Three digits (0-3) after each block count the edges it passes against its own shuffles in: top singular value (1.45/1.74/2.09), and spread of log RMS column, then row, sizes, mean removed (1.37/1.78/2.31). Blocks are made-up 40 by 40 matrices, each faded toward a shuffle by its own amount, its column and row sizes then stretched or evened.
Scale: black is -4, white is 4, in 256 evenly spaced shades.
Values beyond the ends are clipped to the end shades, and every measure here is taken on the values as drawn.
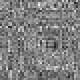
2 2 1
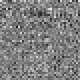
2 0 2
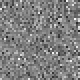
1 0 0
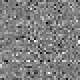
2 1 1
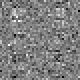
2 1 0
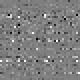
1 0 3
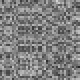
3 1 1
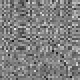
3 0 2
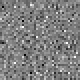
2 0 1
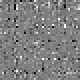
1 2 2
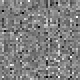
2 2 0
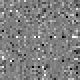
1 2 1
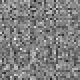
2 1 0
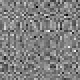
3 0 1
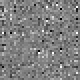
0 2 1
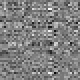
3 2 3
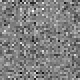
2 2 1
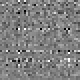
1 1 3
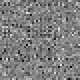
1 0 1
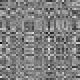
3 3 3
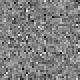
1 1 0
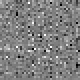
0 3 2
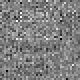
2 1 1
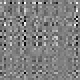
3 3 3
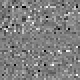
0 0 2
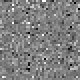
0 1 1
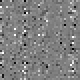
0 3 0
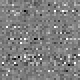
0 1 3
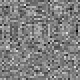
2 0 0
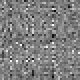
2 2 0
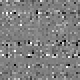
0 1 3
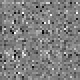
1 2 2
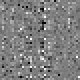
2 3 1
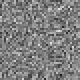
1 0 0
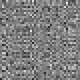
3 2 0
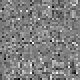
2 1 1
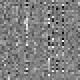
2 3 0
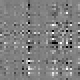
3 3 3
